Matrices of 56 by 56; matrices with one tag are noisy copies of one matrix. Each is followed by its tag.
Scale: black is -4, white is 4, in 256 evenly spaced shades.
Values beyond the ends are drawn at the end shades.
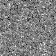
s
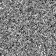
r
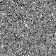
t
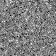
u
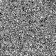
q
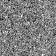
s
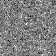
s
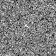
t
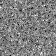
r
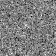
t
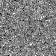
q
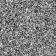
u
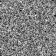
r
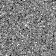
t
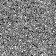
s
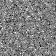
u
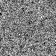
q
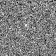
t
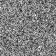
r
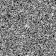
t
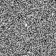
t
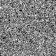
r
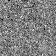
s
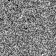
s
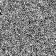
q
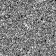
t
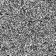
q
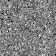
s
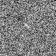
t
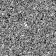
t
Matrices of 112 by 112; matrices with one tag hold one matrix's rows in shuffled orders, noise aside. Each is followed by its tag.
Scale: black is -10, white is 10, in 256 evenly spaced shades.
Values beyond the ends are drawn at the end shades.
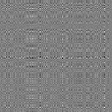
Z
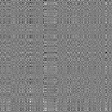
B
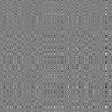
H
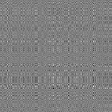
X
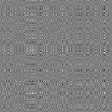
Z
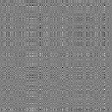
Z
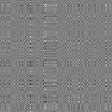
B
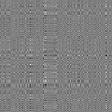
B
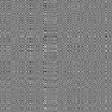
B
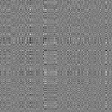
B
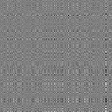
H
